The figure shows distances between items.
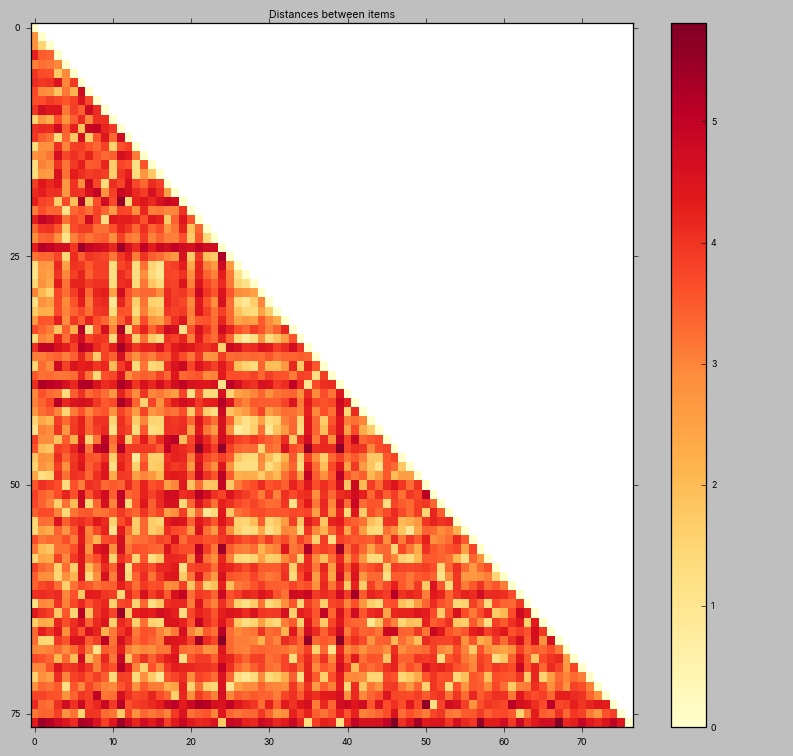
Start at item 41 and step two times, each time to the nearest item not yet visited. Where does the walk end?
70
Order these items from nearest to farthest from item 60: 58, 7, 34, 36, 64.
7, 64, 36, 58, 34
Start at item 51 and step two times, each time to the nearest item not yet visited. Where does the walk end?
56
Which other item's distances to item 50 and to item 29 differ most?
46
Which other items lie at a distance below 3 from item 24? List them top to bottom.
35, 39, 76
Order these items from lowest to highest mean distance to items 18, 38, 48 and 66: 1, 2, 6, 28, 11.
28, 2, 1, 6, 11
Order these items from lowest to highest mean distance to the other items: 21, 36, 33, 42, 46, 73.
42, 36, 33, 73, 46, 21
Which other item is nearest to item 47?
13
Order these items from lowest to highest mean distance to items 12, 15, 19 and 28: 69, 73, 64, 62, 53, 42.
69, 64, 42, 53, 73, 62
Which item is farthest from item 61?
74
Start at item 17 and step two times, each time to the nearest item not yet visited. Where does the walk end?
21
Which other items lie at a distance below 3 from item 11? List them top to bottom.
6, 62, 75
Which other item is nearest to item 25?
72
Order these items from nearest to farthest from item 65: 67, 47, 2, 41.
47, 2, 67, 41
